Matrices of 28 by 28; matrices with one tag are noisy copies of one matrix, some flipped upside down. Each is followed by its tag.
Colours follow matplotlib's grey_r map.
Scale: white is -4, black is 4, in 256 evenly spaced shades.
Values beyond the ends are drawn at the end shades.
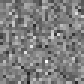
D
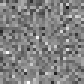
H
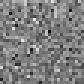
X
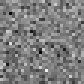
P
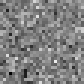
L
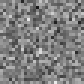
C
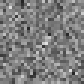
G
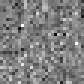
D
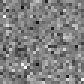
L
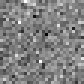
H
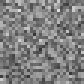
P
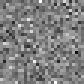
C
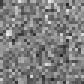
P
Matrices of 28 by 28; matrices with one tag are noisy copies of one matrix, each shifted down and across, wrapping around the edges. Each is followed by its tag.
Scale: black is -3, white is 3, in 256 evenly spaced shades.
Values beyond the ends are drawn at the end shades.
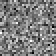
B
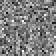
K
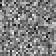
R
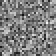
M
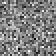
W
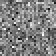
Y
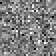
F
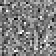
K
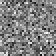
B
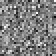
K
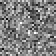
F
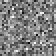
K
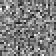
K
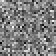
B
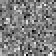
M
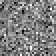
B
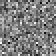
M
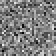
M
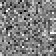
M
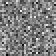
W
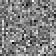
M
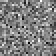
F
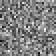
R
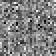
B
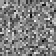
K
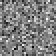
K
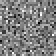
W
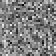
K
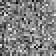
F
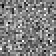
W
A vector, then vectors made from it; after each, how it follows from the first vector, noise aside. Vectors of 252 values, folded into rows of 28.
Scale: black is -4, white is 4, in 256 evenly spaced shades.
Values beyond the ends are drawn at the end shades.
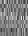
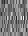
sign-scrambled.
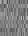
shrunk.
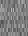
wrapped around, shrunk.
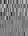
negated, partly zeroed.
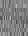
reversed, negated, shrunk.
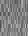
wrapped around, shrunk.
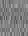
reversed, negated, shrunk.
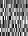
reversed, scaled up.
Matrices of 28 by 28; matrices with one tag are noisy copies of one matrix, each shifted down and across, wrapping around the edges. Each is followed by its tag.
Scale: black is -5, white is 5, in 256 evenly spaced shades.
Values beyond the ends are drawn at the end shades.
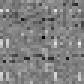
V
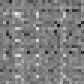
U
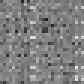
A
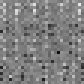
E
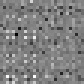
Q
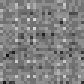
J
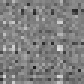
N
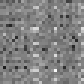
U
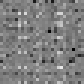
A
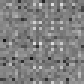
Q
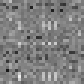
V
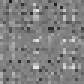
N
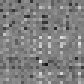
E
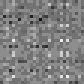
J
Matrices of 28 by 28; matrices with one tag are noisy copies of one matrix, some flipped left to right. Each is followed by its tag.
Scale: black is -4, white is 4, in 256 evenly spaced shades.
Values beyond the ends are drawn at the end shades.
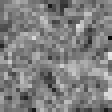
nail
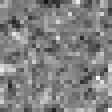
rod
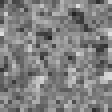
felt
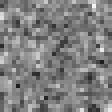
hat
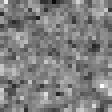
rod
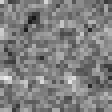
felt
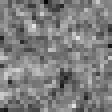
nail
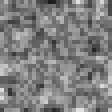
rod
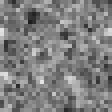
felt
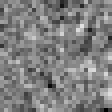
nail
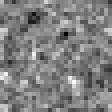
felt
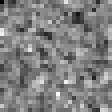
felt
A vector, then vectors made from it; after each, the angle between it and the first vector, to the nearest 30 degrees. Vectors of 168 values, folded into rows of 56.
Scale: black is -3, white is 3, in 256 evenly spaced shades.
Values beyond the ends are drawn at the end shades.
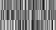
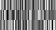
30 degrees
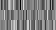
60 degrees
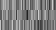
90 degrees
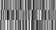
30 degrees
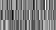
60 degrees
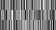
120 degrees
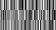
90 degrees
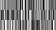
30 degrees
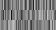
60 degrees
